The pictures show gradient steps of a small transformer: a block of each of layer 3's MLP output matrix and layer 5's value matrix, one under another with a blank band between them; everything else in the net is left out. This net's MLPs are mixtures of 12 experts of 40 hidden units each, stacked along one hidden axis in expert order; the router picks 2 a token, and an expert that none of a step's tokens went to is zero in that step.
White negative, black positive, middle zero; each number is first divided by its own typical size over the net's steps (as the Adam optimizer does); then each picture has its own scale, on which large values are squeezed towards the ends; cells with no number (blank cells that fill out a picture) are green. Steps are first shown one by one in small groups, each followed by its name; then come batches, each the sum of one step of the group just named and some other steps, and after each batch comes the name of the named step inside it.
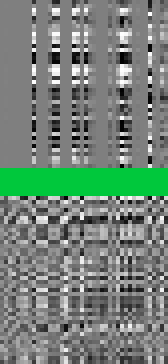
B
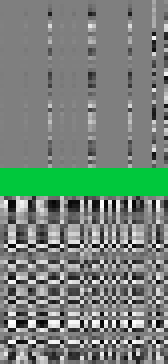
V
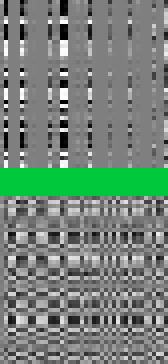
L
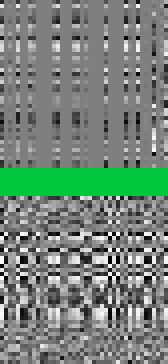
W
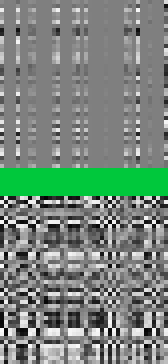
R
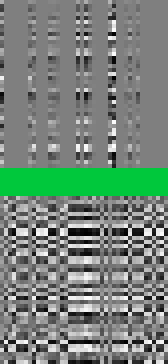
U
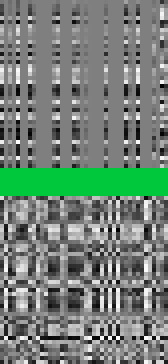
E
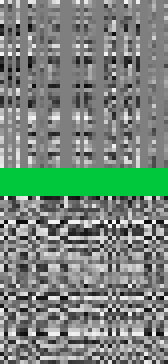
U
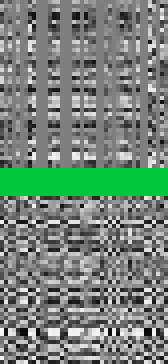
R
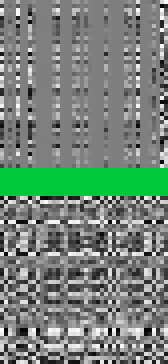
R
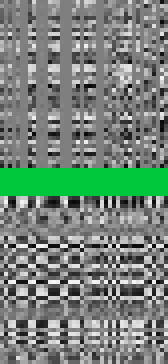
V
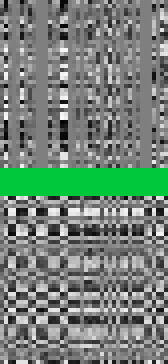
L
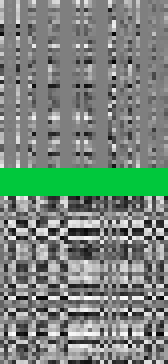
U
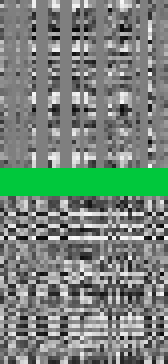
W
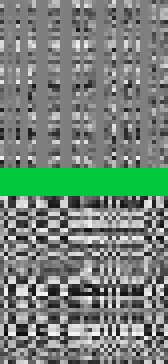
E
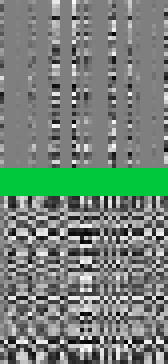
U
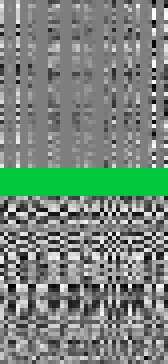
W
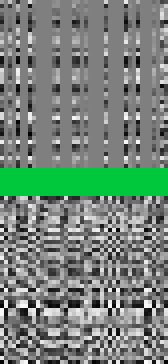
E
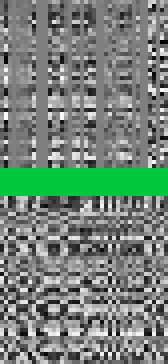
V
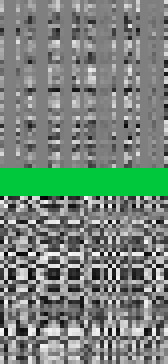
R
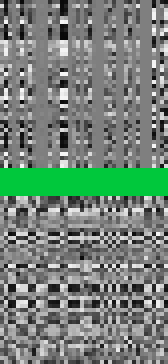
L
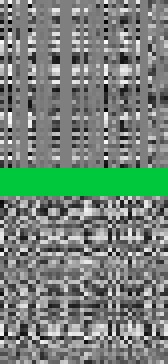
B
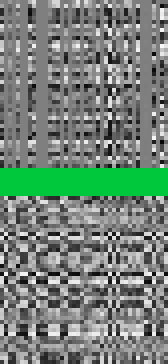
W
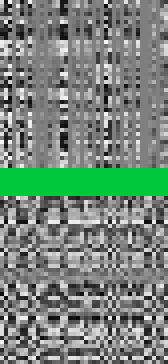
L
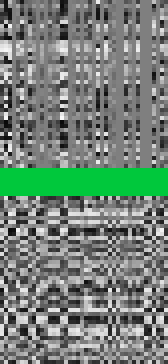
L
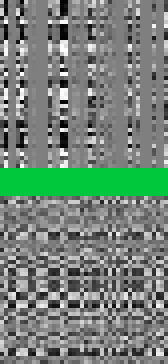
L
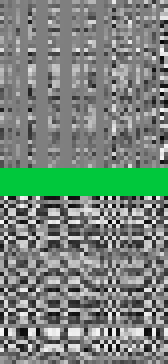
R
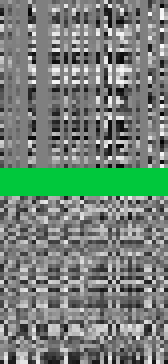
B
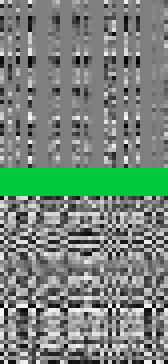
U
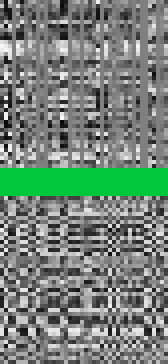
L
